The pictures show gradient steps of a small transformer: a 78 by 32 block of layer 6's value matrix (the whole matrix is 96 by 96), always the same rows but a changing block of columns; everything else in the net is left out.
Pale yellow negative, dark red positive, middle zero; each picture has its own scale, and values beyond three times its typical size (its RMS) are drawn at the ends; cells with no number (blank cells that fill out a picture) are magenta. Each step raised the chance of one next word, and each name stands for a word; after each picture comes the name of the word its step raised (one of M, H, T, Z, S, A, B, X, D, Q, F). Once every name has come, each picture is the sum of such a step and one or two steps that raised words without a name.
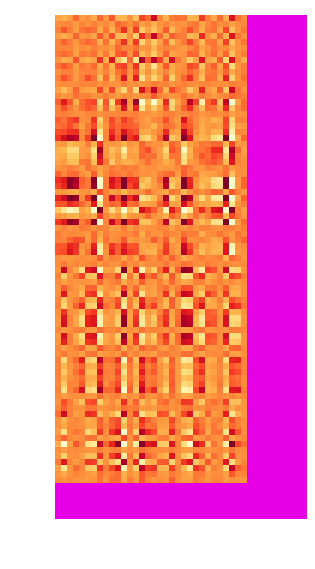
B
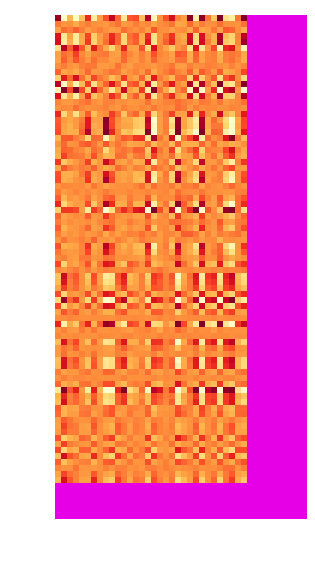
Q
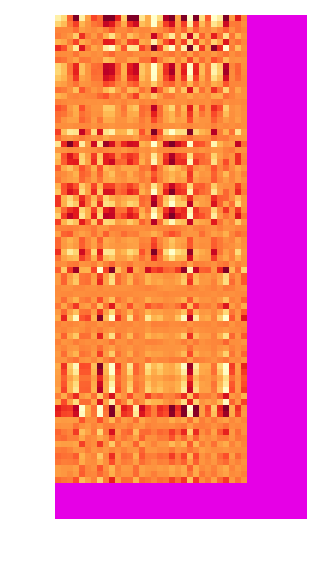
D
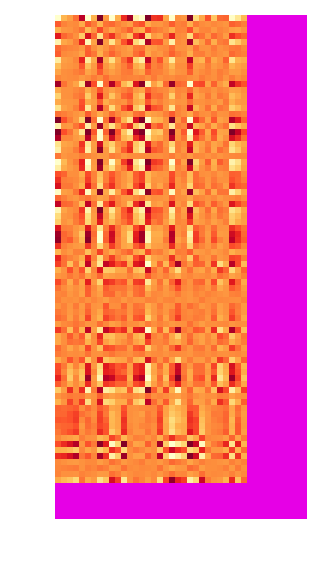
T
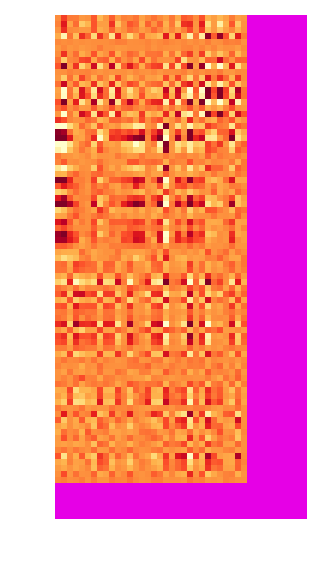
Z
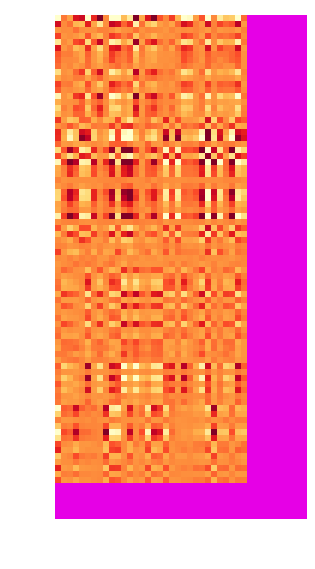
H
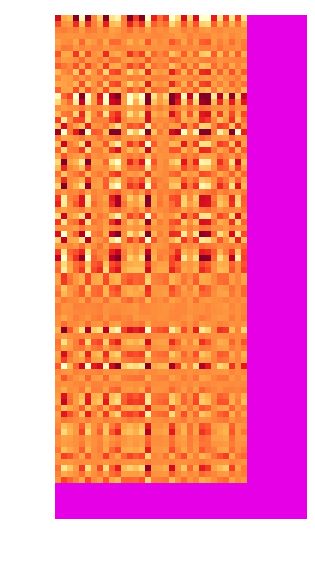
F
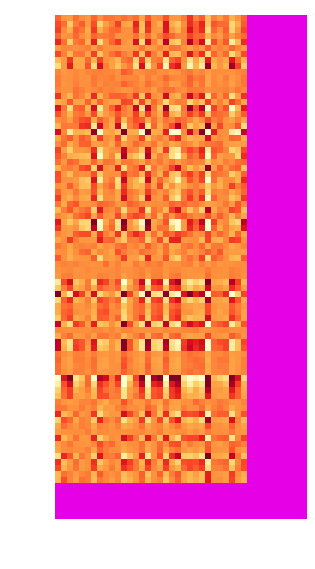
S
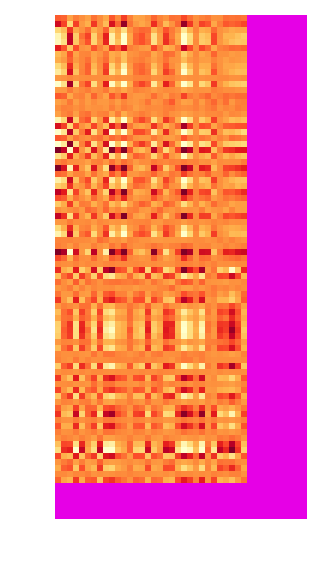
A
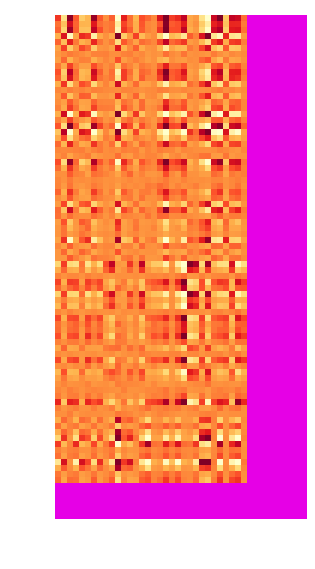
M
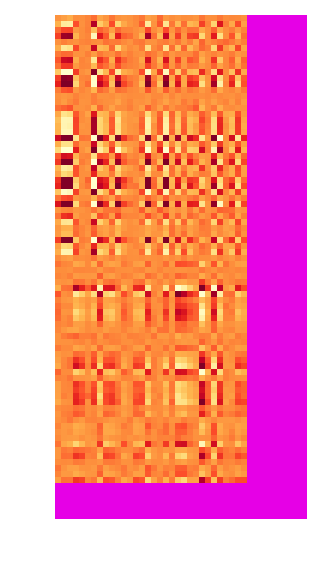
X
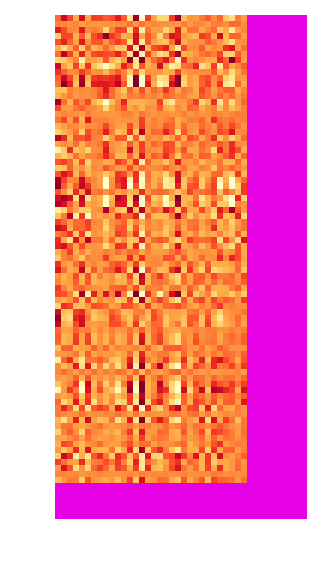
B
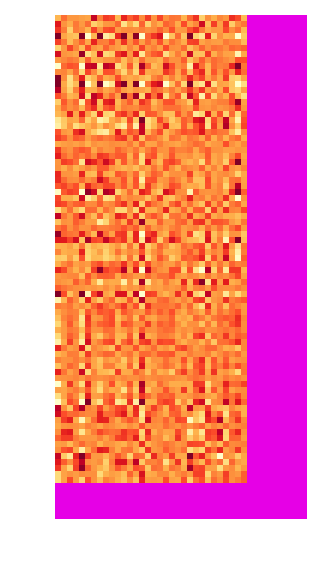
M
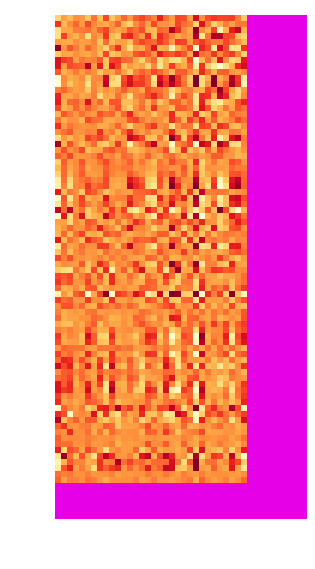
B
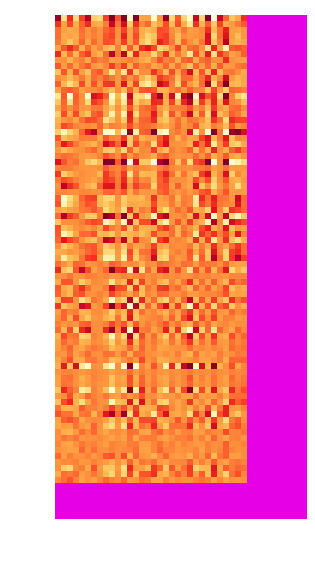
F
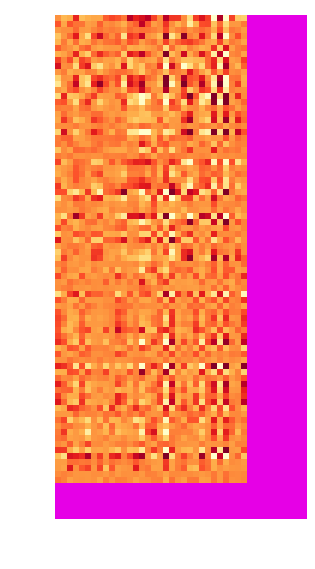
F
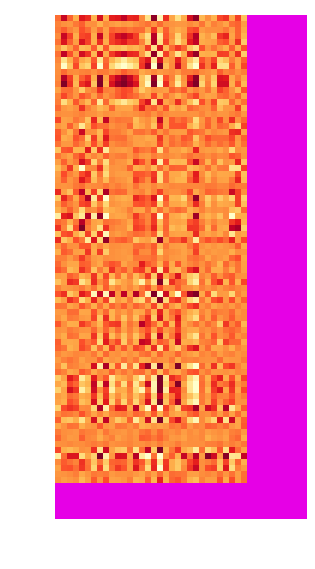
S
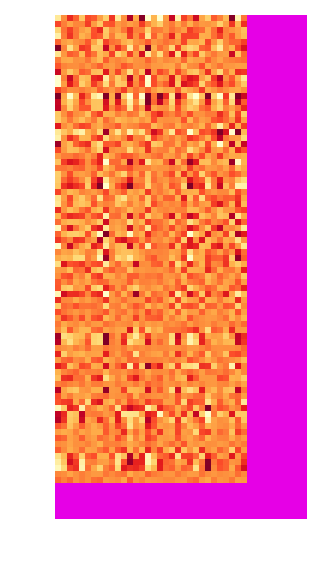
F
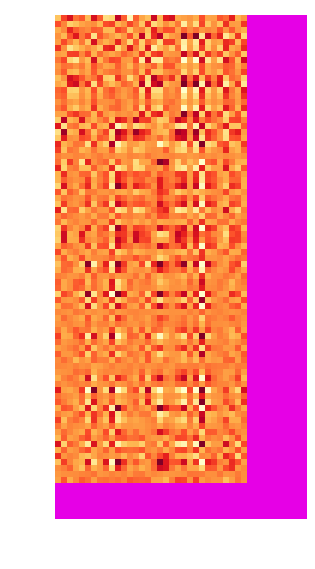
T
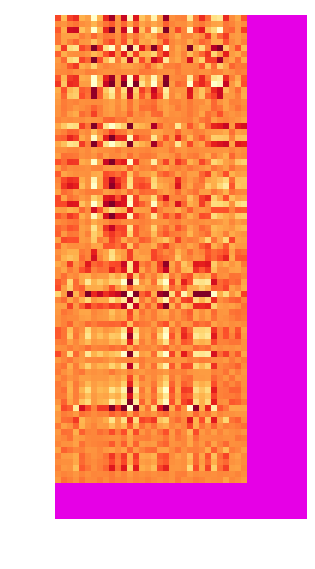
Z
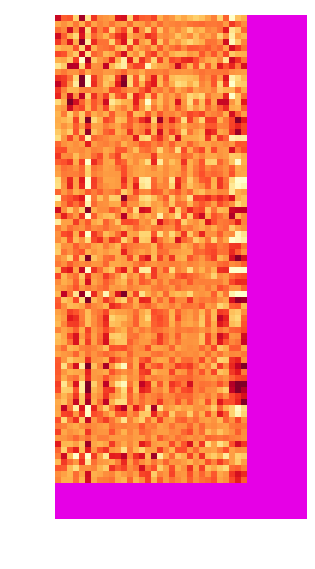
B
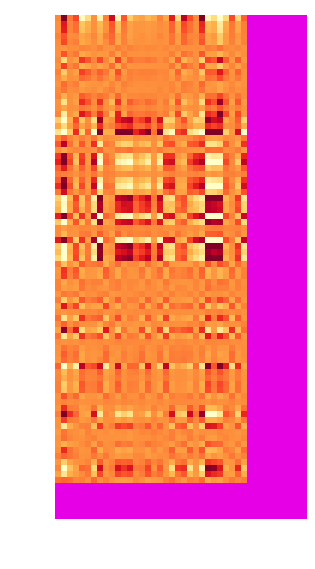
F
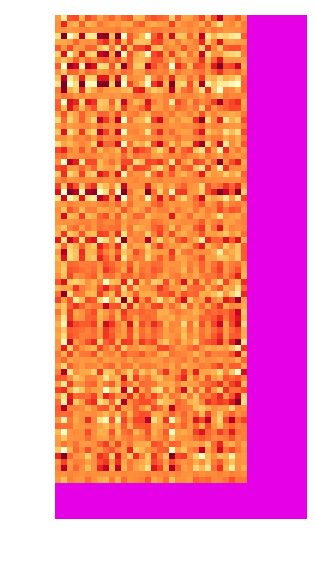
A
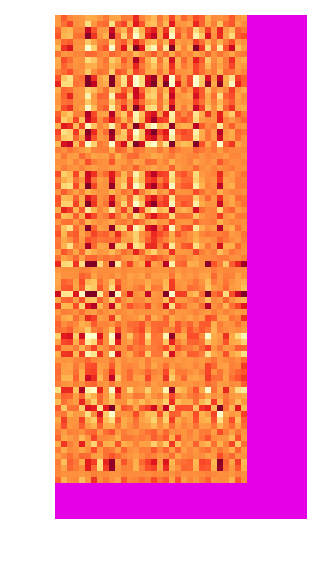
T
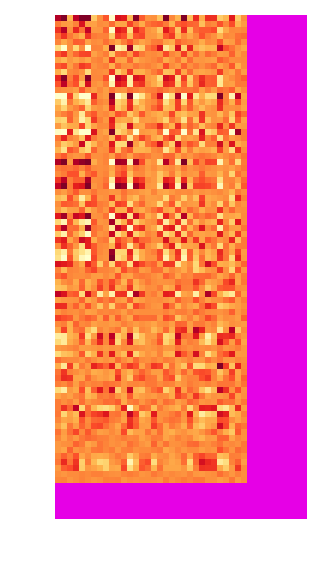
F
